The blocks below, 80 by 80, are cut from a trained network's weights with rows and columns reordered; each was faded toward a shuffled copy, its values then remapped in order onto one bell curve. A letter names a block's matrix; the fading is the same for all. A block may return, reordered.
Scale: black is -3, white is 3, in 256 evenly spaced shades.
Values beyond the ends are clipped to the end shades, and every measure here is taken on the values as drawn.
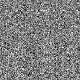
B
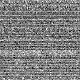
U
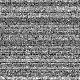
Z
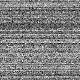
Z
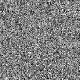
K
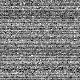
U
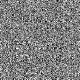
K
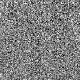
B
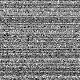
U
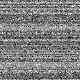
U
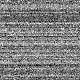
Z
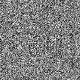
B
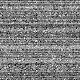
U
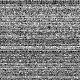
Z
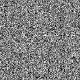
B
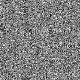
K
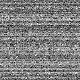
U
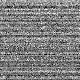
Z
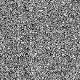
B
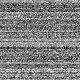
Z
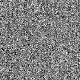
B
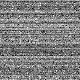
U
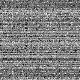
U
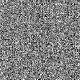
B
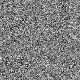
K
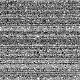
U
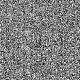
B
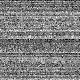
Z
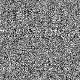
K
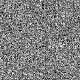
B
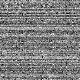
U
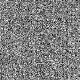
B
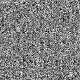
B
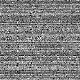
U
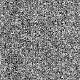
B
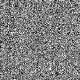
K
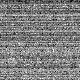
U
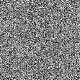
B
